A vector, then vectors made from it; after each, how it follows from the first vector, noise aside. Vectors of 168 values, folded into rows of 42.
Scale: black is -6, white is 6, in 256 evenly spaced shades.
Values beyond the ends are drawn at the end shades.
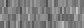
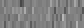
reversed, negated, partly zeroed.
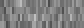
wrapped around.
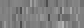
partly zeroed.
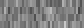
wrapped around.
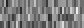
scaled up.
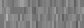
reversed, shrunk.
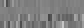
partly zeroed.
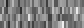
scaled up.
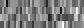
scaled up.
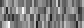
wrapped around, scaled up.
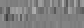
reversed, negated, partly zeroed.
